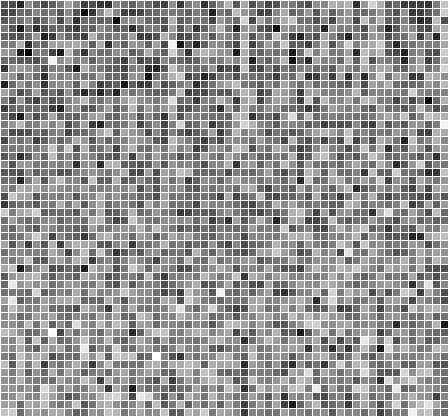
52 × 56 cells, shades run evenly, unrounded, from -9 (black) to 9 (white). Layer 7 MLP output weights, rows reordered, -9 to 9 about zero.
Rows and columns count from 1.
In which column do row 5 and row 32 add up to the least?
38
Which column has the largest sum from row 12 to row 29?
56
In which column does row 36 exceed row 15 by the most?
2
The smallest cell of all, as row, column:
7, 4
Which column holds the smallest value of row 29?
49
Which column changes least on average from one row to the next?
34
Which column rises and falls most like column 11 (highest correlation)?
3
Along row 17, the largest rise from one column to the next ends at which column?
55
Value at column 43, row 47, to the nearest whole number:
-1
